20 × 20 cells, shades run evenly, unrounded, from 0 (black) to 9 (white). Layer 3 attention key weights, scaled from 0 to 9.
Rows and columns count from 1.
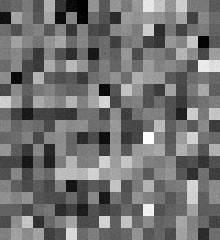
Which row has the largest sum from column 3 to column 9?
15
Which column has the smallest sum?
8
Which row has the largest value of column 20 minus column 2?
10
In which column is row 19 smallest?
4
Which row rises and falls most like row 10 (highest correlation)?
16
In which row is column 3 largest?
19
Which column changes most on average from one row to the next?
7
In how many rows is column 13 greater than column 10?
13
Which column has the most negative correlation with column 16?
1
